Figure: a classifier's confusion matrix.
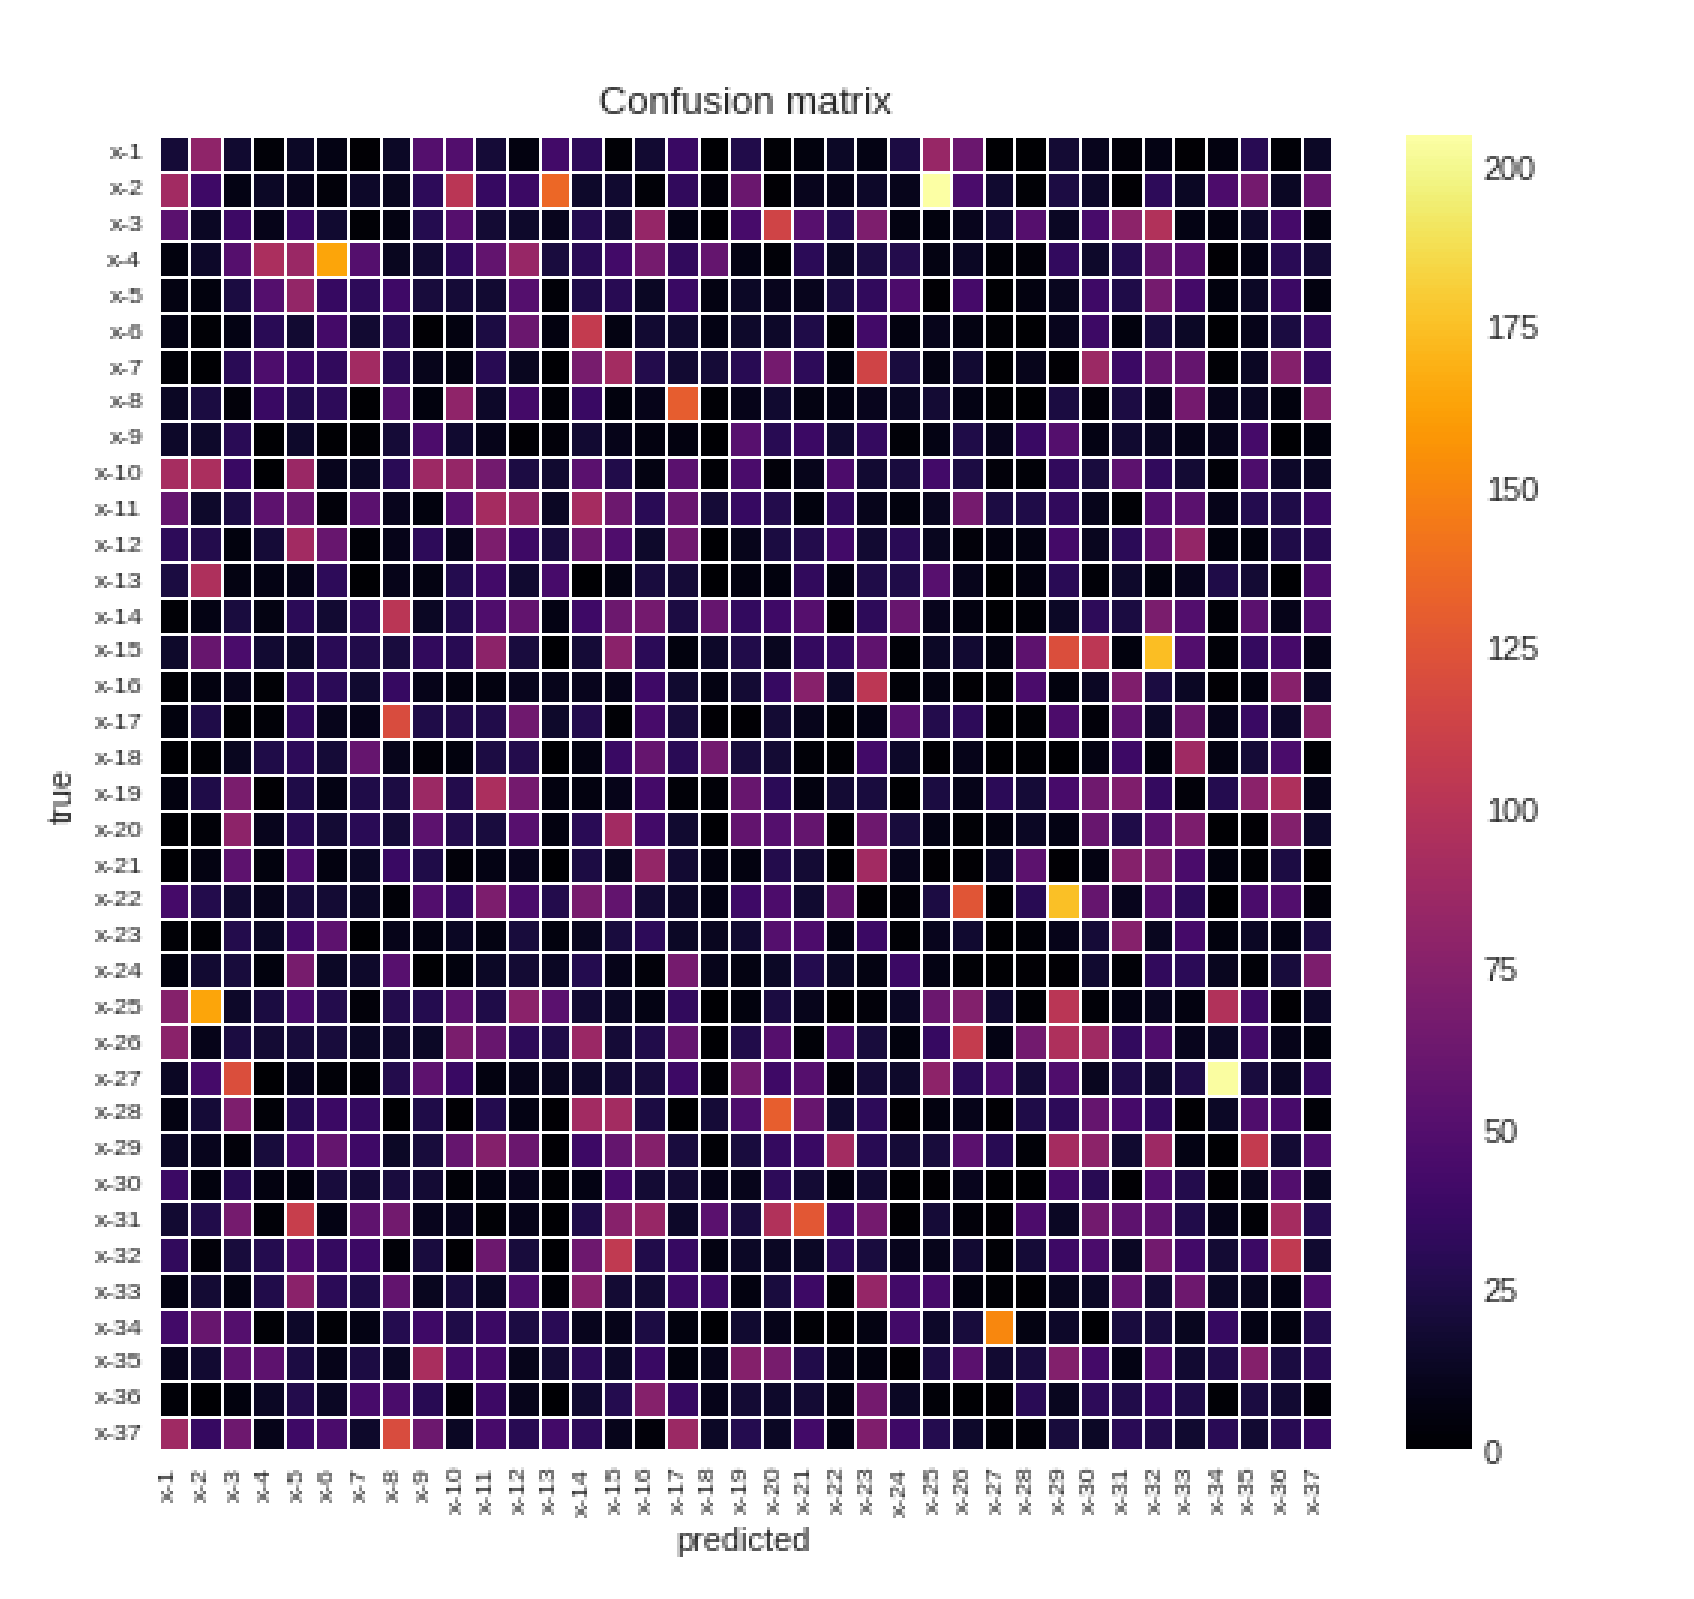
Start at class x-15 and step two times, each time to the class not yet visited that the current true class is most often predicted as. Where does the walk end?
x-36
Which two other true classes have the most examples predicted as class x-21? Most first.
x-31, x-16
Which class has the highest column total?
x-32
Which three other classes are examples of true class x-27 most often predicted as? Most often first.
x-34, x-3, x-25
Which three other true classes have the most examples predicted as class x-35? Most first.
x-29, x-19, x-2
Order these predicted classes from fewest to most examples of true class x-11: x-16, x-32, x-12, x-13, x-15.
x-13, x-16, x-32, x-15, x-12
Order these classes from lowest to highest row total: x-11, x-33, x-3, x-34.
x-34, x-33, x-3, x-11
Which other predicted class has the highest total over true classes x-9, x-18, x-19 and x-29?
x-35
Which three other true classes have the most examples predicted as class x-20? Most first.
x-28, x-3, x-31
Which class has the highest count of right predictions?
x-26
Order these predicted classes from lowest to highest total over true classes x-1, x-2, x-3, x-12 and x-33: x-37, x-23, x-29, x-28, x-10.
x-28, x-29, x-37, x-23, x-10
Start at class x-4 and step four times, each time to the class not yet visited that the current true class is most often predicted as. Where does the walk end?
x-17
